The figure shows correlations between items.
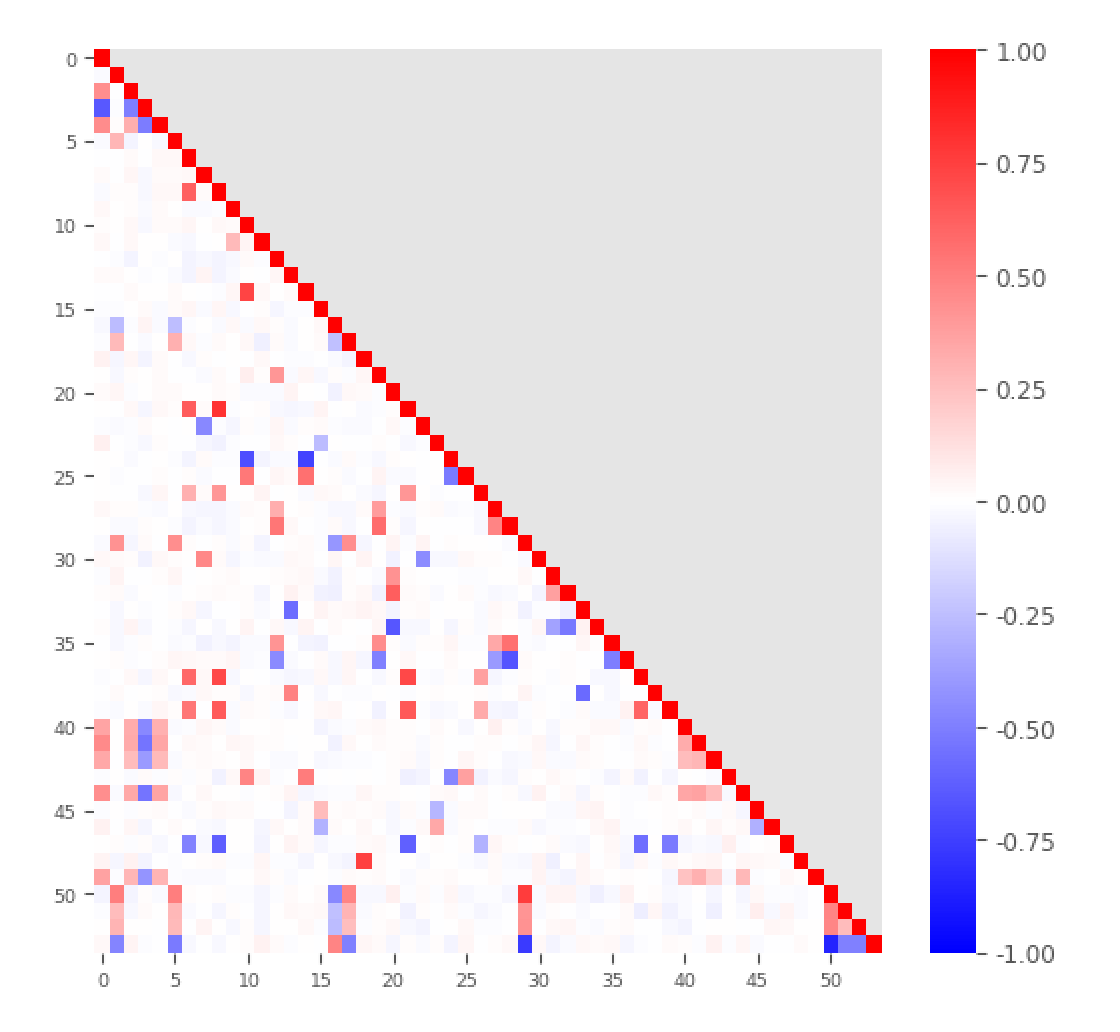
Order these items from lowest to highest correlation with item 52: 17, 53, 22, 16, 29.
53, 16, 22, 17, 29
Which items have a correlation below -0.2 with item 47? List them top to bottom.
6, 8, 21, 26, 37, 39
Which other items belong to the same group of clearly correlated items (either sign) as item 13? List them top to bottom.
33, 38
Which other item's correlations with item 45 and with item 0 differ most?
3
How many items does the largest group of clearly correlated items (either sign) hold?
9
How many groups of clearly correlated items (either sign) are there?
11
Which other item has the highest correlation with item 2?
0
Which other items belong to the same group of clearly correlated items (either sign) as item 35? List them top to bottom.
12, 19, 27, 28, 36
